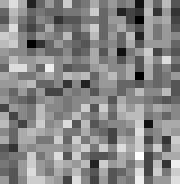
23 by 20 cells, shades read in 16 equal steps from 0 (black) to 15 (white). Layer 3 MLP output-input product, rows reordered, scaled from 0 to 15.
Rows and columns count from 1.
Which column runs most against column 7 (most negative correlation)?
17
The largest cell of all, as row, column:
20, 16
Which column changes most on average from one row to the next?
8
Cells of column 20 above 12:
2
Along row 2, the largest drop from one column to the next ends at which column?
18
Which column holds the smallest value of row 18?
19
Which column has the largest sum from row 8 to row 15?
12
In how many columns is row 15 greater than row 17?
8
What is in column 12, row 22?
10
